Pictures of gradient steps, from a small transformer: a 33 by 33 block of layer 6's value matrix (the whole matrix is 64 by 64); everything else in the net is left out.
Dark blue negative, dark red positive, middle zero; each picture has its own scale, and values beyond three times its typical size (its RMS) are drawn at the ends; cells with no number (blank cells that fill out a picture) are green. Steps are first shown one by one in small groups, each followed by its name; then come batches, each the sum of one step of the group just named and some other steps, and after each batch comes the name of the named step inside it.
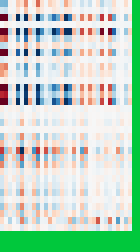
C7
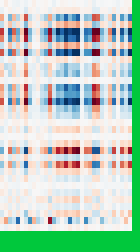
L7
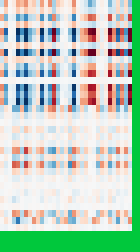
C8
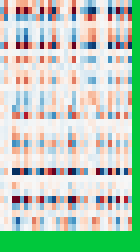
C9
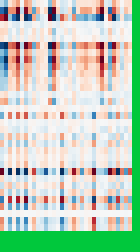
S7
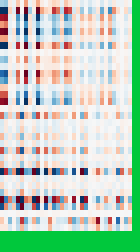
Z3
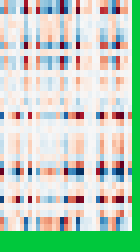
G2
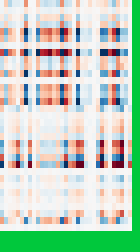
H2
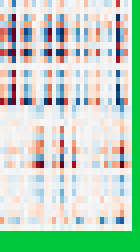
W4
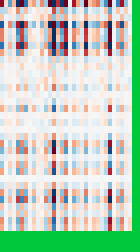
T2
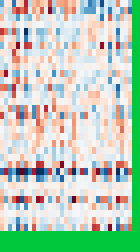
C9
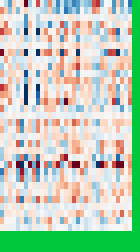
H2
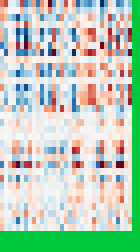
C8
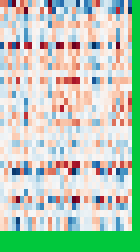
C9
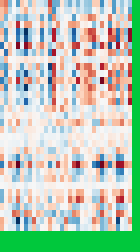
C8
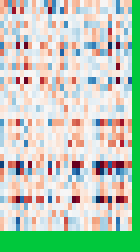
C9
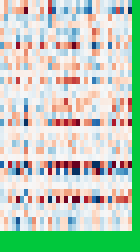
C9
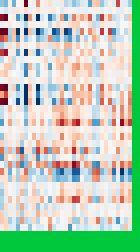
C7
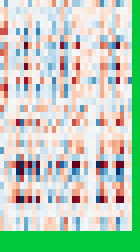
G2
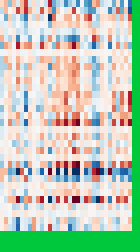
C9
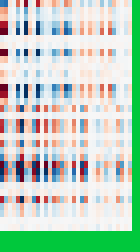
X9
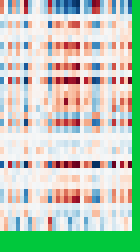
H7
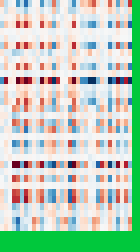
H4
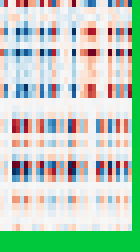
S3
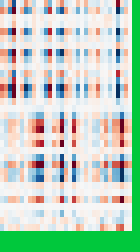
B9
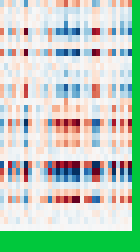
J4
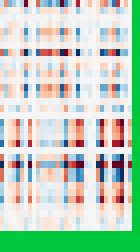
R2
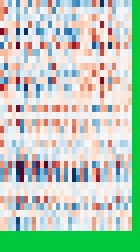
X9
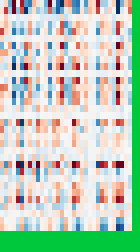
X9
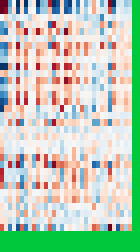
H7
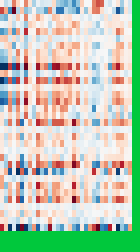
H7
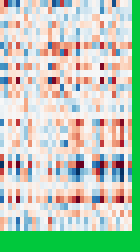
R2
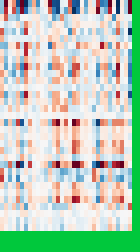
J4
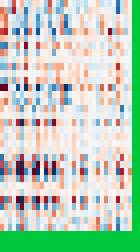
X9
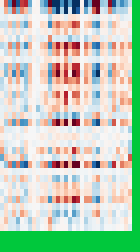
H7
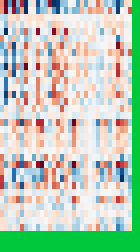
S3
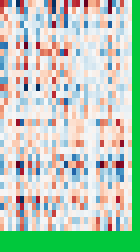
R2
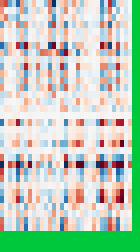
R2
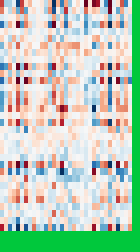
H4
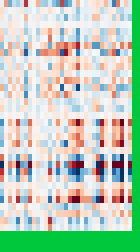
R2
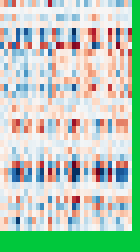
S3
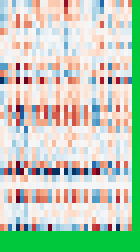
H4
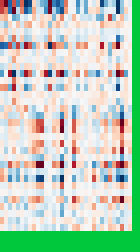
B9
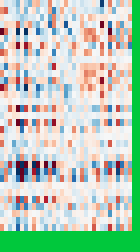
X9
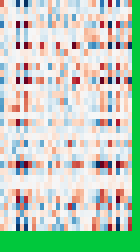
H4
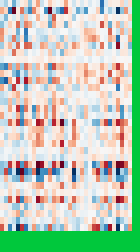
B9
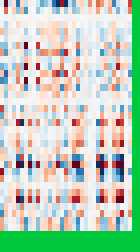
R2
